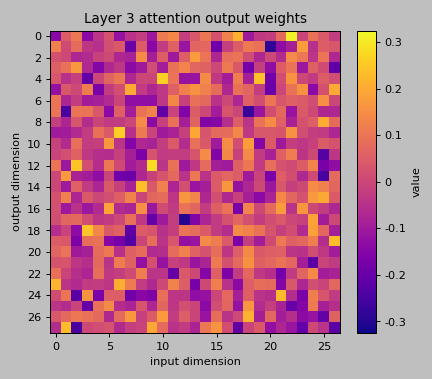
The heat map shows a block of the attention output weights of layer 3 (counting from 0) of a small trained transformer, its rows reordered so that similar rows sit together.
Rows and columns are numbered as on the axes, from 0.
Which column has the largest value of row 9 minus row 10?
6
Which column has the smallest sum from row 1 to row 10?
7
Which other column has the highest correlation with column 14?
22
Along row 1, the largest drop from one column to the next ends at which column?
20
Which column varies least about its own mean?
0
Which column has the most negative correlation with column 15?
2
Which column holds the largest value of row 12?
9
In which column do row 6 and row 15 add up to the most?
25
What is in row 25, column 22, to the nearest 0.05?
-0.2
